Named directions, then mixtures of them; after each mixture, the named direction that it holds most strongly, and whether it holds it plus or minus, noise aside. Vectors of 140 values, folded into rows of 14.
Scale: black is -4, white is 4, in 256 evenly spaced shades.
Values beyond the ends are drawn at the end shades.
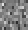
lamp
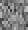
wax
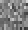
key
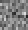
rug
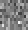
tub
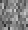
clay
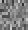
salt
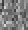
clay, minus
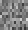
salt, plus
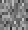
salt, minus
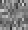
salt, minus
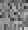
key, minus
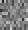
salt, plus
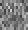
wax, minus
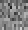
key, minus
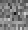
key, minus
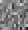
key, plus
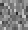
wax, minus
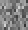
clay, minus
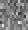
tub, plus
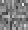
salt, minus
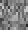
wax, plus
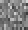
key, plus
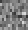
rug, plus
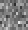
tub, plus
